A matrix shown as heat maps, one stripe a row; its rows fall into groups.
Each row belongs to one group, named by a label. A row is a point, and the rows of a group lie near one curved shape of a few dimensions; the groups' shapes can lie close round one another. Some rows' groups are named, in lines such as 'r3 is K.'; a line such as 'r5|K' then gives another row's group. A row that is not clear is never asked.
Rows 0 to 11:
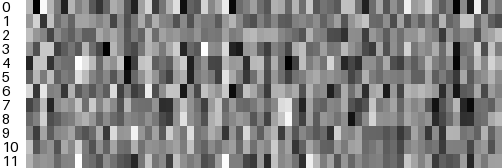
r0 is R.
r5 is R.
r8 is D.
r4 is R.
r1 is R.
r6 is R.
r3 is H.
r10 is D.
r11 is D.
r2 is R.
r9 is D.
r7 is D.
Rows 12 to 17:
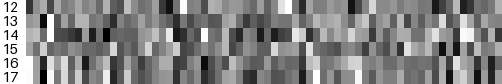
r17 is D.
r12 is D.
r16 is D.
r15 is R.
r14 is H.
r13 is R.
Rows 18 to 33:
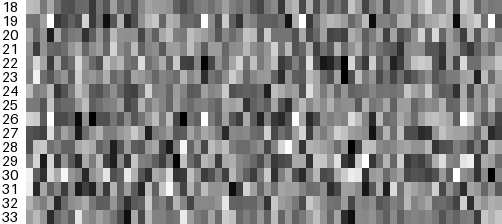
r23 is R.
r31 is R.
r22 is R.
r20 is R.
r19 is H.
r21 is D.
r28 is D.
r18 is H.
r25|R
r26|H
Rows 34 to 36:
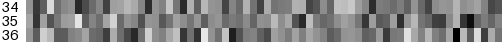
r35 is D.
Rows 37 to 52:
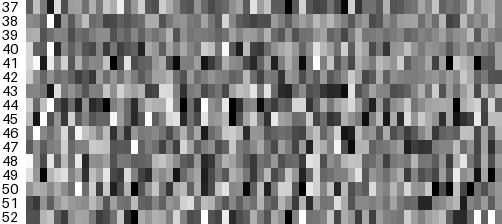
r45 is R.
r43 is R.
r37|R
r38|R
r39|R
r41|D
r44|H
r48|D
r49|D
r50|D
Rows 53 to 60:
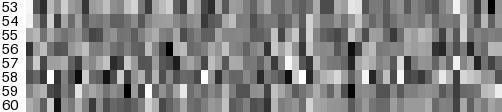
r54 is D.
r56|D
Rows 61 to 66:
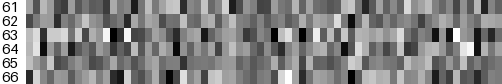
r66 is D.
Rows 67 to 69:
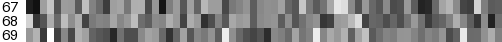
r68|D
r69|R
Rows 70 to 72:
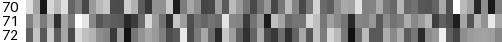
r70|D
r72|R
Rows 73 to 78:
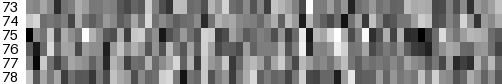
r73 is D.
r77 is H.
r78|R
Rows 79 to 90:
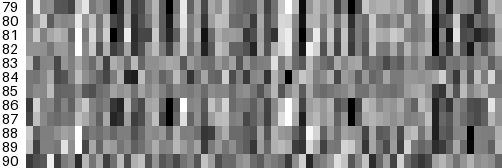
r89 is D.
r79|D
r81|D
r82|D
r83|D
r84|R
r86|D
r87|D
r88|D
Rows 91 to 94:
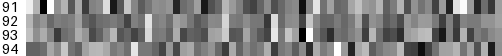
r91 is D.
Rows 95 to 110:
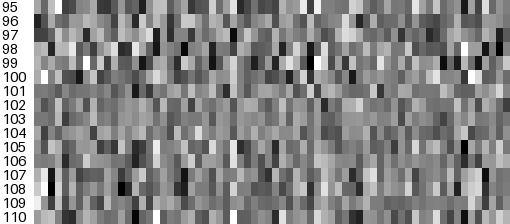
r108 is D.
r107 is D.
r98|D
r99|D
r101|R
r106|R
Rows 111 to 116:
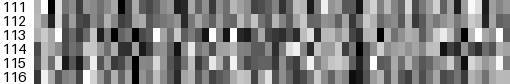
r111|D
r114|D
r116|R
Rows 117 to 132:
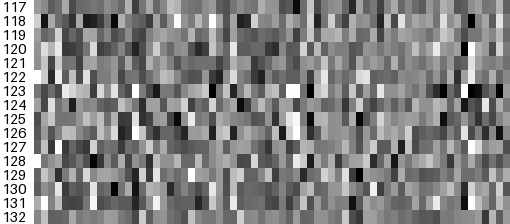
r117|R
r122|D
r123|D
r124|R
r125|D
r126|D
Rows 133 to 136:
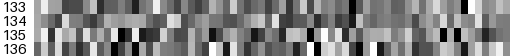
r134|R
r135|D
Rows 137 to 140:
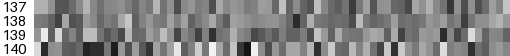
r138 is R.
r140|R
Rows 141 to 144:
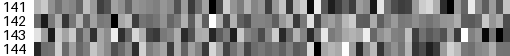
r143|D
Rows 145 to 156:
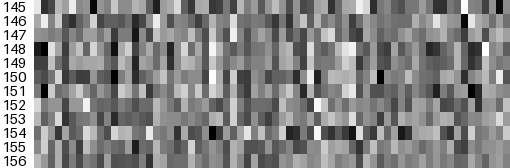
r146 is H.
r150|H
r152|D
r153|R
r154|R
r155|R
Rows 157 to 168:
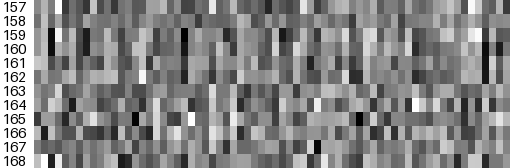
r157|H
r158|R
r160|D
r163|R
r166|R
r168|D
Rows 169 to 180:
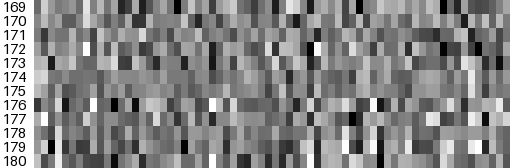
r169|D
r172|D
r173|D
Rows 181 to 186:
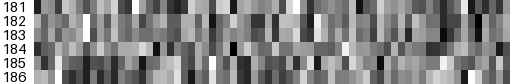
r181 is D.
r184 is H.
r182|D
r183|D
